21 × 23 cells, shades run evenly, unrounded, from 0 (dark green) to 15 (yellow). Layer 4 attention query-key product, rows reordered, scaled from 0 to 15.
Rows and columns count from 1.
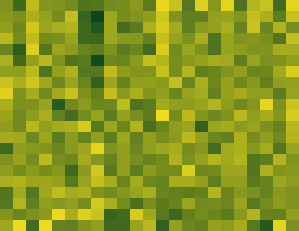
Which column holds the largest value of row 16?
15
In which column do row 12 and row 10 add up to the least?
12
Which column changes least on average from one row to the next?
18
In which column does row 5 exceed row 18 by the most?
3
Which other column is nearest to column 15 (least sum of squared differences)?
19
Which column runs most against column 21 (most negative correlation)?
22
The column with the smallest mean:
8
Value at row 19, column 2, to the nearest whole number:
11
